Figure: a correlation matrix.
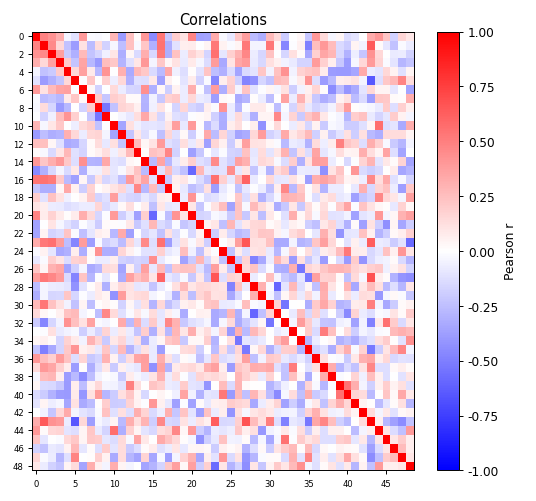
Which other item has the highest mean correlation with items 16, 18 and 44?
0
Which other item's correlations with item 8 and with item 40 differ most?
26
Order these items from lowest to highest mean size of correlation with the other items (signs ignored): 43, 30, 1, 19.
19, 30, 1, 43
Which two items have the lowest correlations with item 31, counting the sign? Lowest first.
28, 40
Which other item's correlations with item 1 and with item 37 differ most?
33
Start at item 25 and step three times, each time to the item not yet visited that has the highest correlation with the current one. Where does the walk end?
39
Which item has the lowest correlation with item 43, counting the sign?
5
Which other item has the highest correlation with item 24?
40
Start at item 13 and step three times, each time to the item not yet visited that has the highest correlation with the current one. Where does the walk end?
45
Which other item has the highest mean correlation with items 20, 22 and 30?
37
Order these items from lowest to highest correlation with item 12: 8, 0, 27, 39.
8, 0, 27, 39
